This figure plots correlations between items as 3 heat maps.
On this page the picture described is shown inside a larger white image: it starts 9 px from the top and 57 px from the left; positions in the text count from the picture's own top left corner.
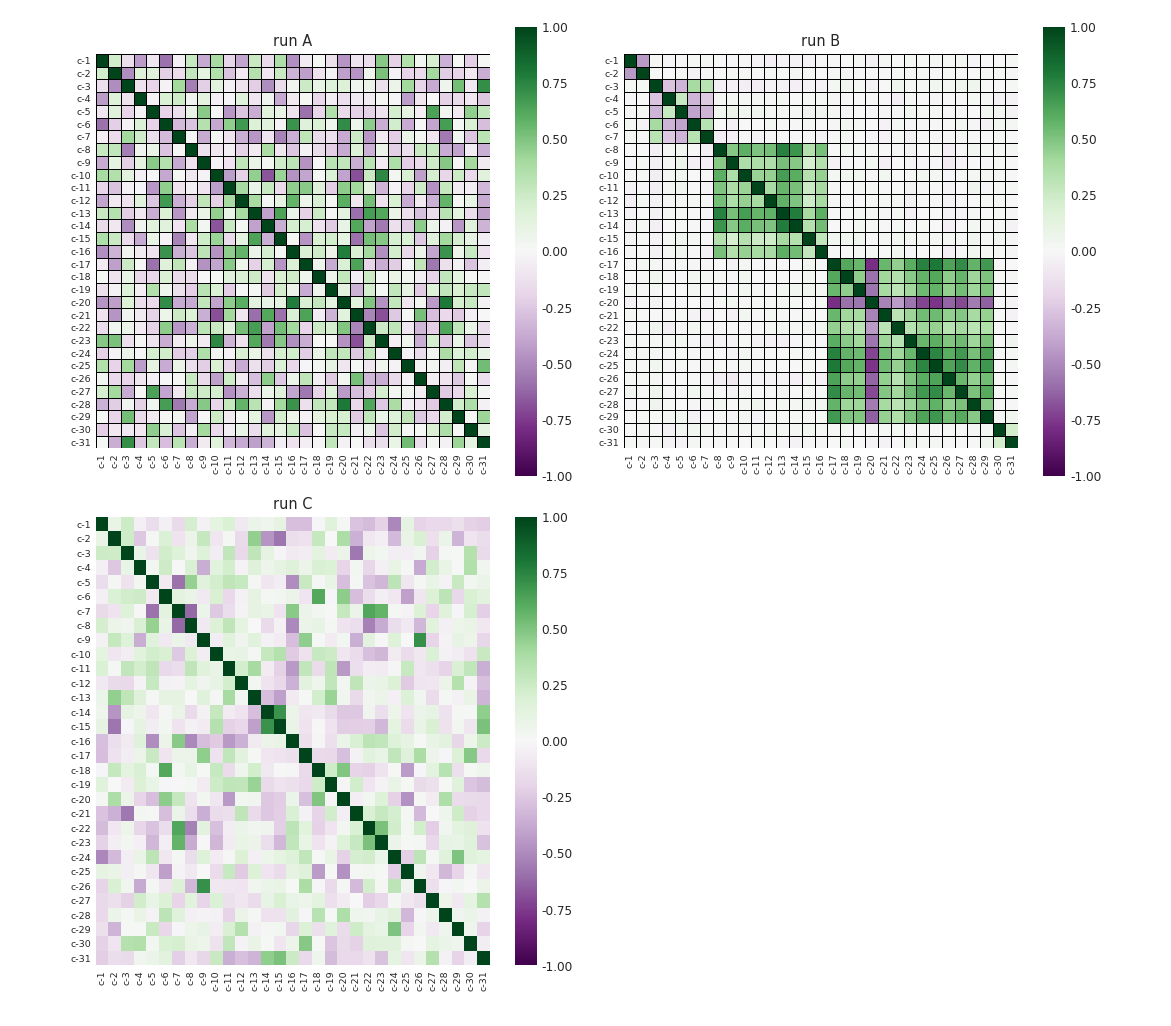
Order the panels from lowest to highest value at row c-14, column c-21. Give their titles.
run C, run B, run A
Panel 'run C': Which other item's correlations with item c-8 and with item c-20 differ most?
c-7
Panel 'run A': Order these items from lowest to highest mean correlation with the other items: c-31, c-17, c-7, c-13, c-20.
c-7, c-17, c-31, c-13, c-20
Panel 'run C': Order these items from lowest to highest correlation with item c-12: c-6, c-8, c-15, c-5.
c-15, c-6, c-8, c-5
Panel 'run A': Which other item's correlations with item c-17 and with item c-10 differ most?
c-21
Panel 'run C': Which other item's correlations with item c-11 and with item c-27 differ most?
c-31
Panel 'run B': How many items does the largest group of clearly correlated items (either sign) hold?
13
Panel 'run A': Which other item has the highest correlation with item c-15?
c-13
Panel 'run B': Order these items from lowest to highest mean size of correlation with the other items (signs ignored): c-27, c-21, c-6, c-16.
c-6, c-16, c-21, c-27
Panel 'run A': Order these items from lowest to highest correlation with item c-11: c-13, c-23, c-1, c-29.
c-23, c-1, c-29, c-13
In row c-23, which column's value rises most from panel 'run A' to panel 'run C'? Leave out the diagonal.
c-21
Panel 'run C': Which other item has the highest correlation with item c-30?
c-17
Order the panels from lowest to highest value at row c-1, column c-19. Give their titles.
run A, run B, run C
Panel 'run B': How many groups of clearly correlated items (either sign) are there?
5
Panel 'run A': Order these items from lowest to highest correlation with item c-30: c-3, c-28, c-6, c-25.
c-3, c-25, c-6, c-28
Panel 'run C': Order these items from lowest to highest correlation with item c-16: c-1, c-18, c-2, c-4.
c-1, c-2, c-18, c-4
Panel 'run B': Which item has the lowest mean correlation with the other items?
c-20
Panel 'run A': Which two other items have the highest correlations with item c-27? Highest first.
c-5, c-2
